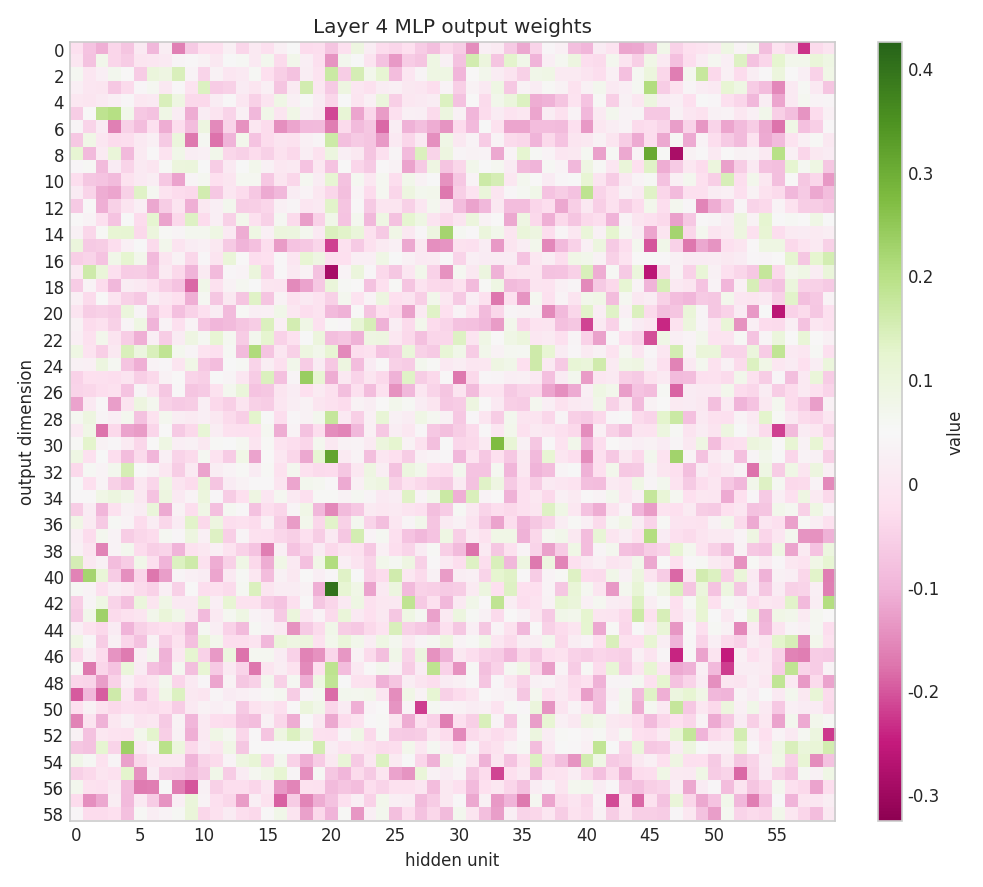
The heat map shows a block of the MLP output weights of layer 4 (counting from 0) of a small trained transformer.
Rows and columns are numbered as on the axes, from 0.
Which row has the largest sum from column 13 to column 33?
14
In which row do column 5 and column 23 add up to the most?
21
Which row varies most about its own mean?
40
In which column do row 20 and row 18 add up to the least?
55
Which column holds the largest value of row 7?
20
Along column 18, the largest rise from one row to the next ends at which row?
25
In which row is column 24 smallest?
6
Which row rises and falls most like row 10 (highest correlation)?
11
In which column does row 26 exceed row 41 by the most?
42
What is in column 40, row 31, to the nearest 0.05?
-0.15
